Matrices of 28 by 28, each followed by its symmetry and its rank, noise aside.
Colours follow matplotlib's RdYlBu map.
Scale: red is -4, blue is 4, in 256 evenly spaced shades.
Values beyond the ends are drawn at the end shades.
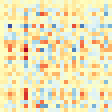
no symmetry, rank three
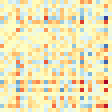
no symmetry, rank two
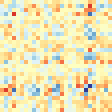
symmetric, rank three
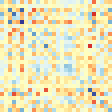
symmetric, rank three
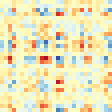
no symmetry, rank two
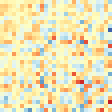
symmetric, rank three
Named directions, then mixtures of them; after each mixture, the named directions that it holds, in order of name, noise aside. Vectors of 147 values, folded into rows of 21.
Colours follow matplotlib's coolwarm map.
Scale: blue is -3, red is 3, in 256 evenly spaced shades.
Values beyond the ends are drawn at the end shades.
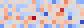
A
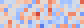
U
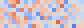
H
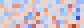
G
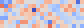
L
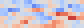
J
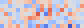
A, U.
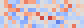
H, J.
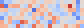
G, L.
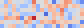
A.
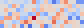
A, G.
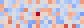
G, U.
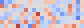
G, L, U.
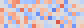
H.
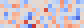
G, H.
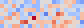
A, G, J.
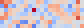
G, L.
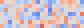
U.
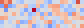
L.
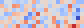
G.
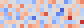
A.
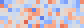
J, L, U.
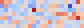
G, J, L.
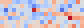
A, J, L.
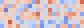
U.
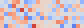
H.
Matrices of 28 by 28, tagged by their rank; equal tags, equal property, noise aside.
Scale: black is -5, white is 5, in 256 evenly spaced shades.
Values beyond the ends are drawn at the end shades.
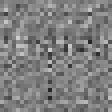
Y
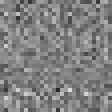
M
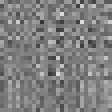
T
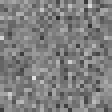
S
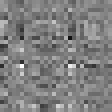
T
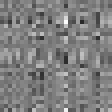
T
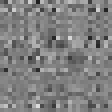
T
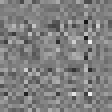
Y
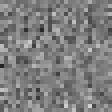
S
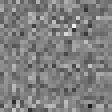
M
